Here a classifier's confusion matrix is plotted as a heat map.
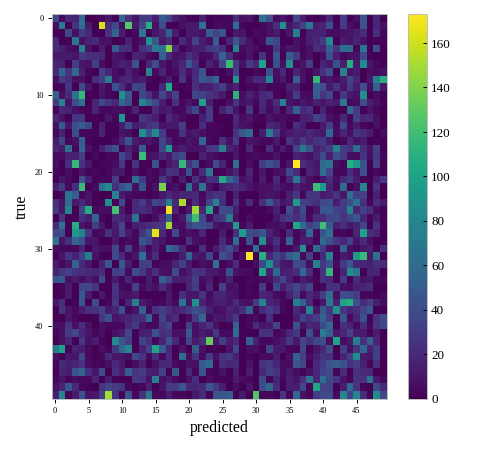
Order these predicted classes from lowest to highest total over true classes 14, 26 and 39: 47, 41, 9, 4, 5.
47, 9, 5, 4, 41
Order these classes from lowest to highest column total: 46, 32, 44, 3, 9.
32, 9, 3, 44, 46
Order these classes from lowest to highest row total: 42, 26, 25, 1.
26, 42, 1, 25
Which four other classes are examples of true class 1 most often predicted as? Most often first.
7, 11, 14, 34
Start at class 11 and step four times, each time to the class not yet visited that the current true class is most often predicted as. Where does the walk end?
17
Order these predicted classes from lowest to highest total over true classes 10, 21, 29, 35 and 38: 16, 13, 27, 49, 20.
49, 20, 16, 13, 27
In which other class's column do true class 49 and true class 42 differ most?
8
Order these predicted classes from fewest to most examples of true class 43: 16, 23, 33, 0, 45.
23, 33, 45, 16, 0
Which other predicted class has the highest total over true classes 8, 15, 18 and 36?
13
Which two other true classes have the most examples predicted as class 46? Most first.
31, 28
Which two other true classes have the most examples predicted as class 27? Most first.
10, 8
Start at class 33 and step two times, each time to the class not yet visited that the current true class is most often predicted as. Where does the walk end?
40
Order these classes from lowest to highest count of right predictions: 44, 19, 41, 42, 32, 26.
44, 41, 26, 32, 42, 19
